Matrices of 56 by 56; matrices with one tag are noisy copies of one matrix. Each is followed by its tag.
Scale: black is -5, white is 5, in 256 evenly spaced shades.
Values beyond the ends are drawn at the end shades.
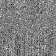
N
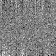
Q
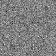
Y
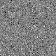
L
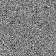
Y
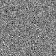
Y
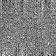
Q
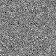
L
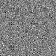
L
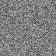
Y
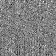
N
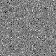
L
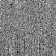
N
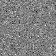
Y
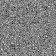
Y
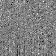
N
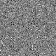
L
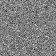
Y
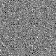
L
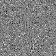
Y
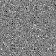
Y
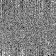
Q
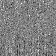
N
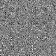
L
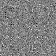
L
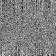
Q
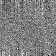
Q
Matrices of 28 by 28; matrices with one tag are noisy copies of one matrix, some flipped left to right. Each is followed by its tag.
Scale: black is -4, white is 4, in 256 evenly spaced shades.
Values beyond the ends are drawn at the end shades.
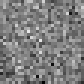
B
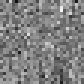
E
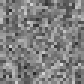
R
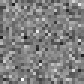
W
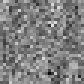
R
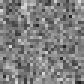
R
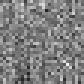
E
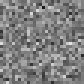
W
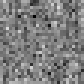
R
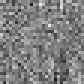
E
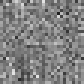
E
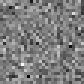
W
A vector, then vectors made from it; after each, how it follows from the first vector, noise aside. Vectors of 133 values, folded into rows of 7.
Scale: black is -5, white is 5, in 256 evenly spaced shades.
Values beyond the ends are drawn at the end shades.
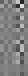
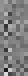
reversed, negated.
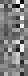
scaled up.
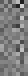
copied.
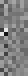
wrapped around, negated.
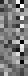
scaled up.
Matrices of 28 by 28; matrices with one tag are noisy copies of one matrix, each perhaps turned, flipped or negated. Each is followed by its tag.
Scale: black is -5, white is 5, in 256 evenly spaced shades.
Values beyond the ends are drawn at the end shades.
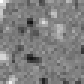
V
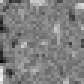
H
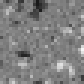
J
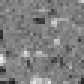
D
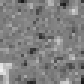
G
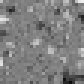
G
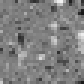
D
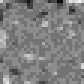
H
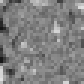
H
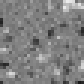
G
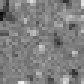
G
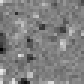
D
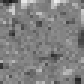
H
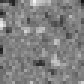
D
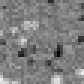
V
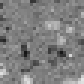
V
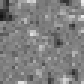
G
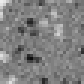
V
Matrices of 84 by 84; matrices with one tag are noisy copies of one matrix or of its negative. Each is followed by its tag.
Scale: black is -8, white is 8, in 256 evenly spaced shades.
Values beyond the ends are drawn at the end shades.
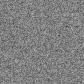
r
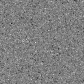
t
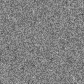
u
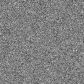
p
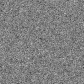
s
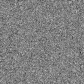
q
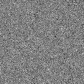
p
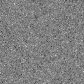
p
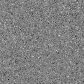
r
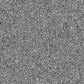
r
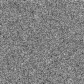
p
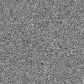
t
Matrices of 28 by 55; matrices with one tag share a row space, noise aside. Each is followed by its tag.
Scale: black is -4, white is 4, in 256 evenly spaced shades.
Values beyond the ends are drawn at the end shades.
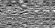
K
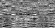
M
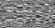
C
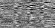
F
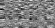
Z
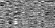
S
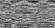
M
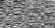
S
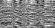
F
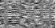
K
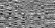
S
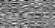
K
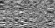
Z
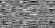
M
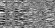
Z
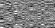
S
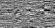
F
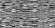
M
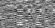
C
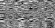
Z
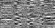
F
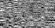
S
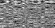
S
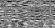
K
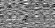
K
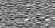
C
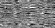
F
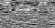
M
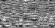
M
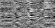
F
